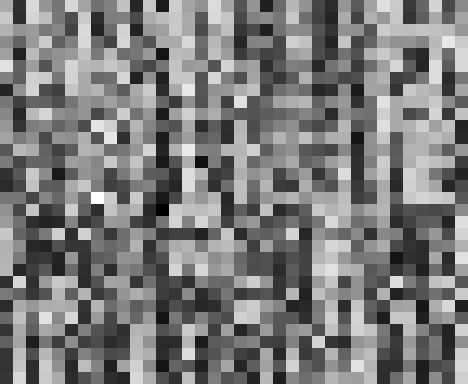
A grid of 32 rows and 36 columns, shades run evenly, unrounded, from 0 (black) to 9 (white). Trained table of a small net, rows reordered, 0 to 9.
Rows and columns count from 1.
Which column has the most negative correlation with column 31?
11
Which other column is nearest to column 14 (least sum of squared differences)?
17
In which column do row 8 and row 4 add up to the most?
15
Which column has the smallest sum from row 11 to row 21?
13
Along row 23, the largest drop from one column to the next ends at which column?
2
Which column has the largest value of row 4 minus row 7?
35
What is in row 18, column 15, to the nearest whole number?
7
